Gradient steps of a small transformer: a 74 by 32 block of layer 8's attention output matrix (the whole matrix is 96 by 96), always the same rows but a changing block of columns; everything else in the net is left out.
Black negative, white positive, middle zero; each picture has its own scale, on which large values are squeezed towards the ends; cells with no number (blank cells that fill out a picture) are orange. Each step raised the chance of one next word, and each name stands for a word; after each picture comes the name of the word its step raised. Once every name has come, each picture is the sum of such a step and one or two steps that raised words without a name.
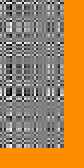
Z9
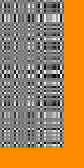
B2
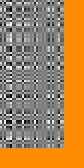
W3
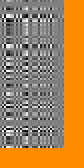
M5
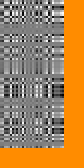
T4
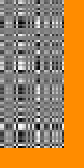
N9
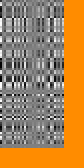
N9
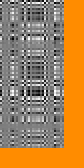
Z9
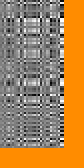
M5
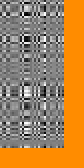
T4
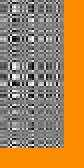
B2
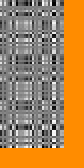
N9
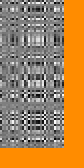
W3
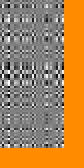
B2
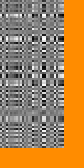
B2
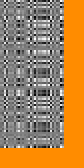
M5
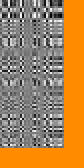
M5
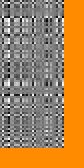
M5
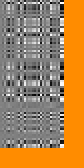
Z9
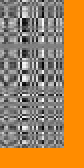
N9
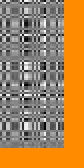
N9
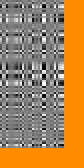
B2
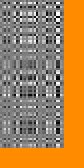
T4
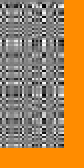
T4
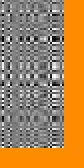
B2
